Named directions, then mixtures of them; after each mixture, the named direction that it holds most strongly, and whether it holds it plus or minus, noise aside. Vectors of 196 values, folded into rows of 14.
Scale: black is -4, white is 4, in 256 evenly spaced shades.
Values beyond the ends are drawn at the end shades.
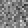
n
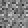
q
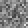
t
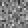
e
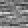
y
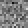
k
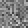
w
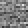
y, minus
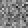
n, plus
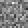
k, minus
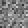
q, plus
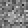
q, plus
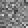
w, minus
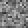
t, minus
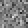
t, minus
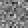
k, plus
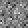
t, minus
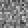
n, minus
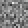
k, minus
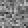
w, plus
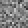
k, minus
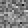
q, plus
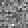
e, plus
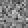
t, minus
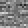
y, plus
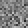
w, minus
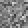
k, minus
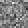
k, minus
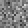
n, minus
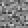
e, plus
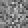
k, minus
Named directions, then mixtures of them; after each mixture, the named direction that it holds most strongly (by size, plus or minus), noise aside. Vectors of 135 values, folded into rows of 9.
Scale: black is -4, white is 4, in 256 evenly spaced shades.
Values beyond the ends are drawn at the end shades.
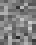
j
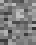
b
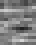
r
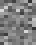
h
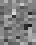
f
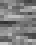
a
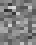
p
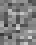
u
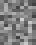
j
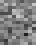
b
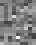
f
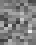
u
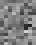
h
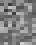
p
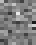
b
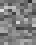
p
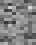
p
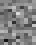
p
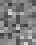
u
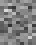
p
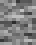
a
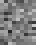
b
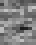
r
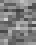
b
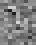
p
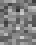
h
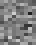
f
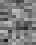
b
